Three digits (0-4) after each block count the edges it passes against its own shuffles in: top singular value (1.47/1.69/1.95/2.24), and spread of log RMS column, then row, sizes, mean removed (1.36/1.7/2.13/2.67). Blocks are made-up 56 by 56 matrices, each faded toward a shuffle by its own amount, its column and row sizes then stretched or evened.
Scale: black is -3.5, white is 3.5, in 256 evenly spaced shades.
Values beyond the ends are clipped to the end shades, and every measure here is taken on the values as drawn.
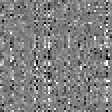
4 4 0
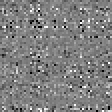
0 3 4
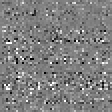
0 2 4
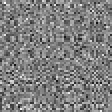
4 0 2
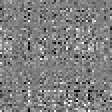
3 4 4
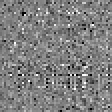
3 3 2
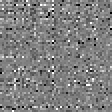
3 2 3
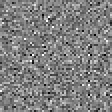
2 2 1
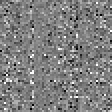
0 4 1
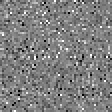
1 1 1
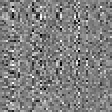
4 4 1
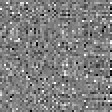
3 2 0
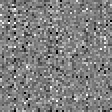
1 3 0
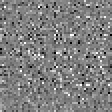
2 2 3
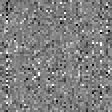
2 3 1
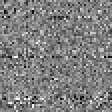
1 0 3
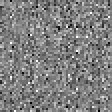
0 3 0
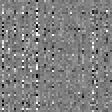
1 4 2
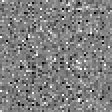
1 1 0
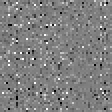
1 2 2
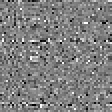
3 0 3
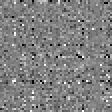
1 3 3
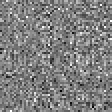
3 1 0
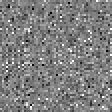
2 1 0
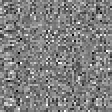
3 2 1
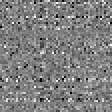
2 2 4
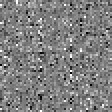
1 3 0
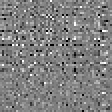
4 2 3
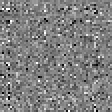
1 3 2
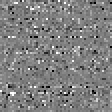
1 1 4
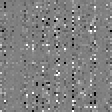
0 4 1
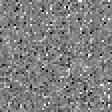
0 2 0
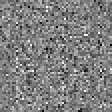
2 3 0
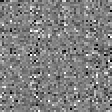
1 3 3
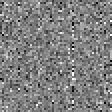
1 3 0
